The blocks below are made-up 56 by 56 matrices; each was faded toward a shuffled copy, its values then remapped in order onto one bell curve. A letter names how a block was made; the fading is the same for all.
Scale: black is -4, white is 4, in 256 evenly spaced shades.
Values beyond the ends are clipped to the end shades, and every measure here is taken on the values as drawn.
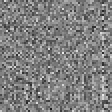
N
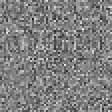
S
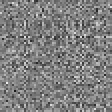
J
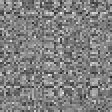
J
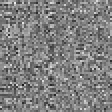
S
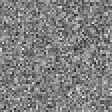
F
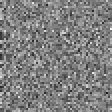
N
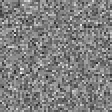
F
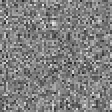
S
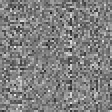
N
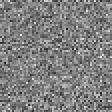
S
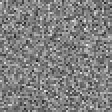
F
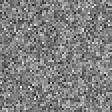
F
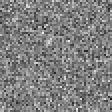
F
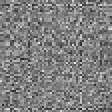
J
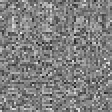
S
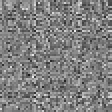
J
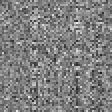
N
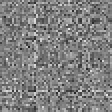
J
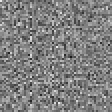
N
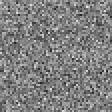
F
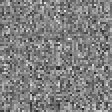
N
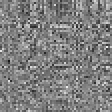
J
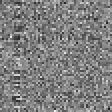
S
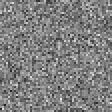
F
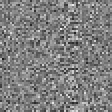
S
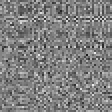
J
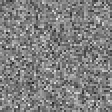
F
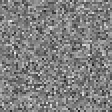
F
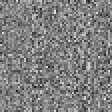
N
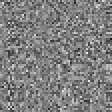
N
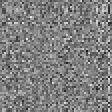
S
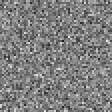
F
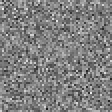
F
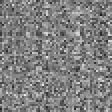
S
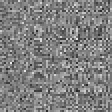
J
